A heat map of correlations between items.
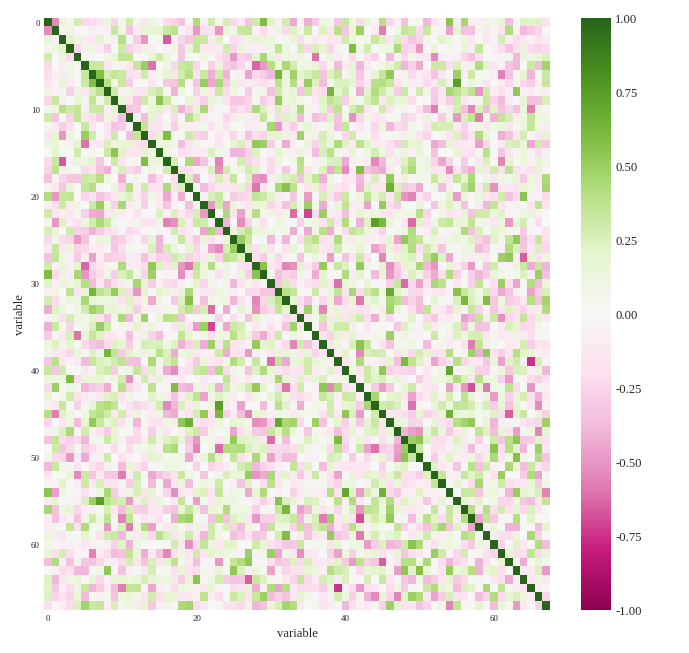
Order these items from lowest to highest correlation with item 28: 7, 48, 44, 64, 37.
7, 44, 48, 64, 37
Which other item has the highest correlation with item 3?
41
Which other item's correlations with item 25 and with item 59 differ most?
32
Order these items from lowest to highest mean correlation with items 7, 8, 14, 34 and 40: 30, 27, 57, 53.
27, 30, 53, 57
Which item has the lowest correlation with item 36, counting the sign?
4
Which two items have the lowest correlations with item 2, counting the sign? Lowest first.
16, 13
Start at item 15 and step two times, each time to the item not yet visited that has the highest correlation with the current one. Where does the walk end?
31
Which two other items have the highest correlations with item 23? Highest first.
44, 45
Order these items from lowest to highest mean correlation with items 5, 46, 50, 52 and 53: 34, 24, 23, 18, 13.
34, 24, 13, 23, 18
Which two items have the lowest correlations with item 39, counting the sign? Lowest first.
65, 30
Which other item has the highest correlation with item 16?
13
